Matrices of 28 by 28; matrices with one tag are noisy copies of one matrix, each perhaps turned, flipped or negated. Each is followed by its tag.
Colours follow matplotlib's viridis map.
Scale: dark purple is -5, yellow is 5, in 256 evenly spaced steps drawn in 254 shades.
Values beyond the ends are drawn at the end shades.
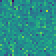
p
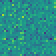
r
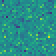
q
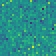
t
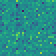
r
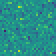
q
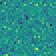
q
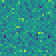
q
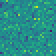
q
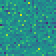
t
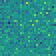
t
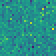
t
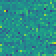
p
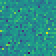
t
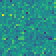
r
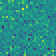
t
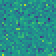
q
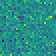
r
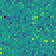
r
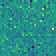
t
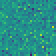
t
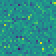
q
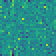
p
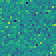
t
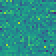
p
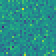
t
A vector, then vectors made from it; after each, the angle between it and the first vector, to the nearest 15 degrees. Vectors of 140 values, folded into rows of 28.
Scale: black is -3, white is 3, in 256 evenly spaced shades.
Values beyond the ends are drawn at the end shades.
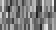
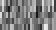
15 degrees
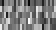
120 degrees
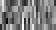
60 degrees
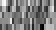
60 degrees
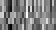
75 degrees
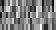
165 degrees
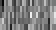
105 degrees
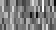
60 degrees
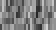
30 degrees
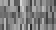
90 degrees
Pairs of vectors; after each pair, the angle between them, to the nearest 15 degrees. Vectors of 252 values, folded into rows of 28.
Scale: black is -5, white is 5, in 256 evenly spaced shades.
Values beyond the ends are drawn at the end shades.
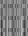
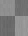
90 degrees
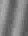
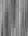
45 degrees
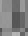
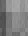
120 degrees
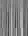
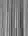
150 degrees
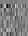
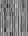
60 degrees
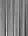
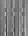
150 degrees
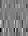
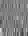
135 degrees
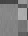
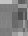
150 degrees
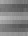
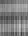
150 degrees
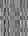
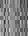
30 degrees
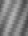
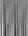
105 degrees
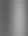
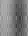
165 degrees
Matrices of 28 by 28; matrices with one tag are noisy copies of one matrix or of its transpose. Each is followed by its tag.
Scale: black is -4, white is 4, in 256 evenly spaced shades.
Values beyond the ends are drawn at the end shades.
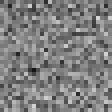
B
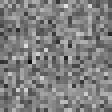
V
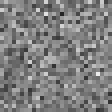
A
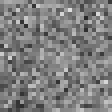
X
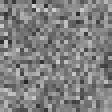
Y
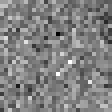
X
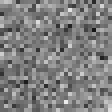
X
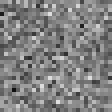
Y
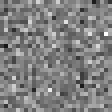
B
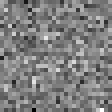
V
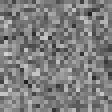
Y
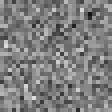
Y
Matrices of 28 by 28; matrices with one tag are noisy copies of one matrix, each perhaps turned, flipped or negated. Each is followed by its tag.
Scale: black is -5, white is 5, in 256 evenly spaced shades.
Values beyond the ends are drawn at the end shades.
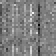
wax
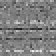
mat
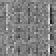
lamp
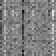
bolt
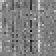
wax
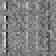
lamp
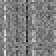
mat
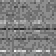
mat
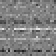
mat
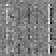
lamp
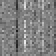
wax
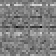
mat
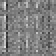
lamp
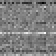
bolt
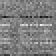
wax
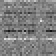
wax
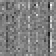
lamp
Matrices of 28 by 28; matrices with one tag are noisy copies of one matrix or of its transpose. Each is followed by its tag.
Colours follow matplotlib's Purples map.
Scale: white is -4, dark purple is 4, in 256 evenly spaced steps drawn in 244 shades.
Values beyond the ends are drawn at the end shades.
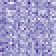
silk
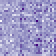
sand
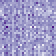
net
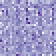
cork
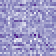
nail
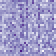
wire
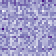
silk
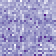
sand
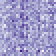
wire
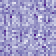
nail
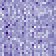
net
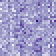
sand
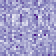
nail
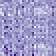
net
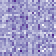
wire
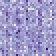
cork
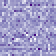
nail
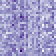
wire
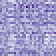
net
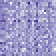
silk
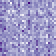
silk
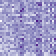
sand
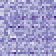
cork
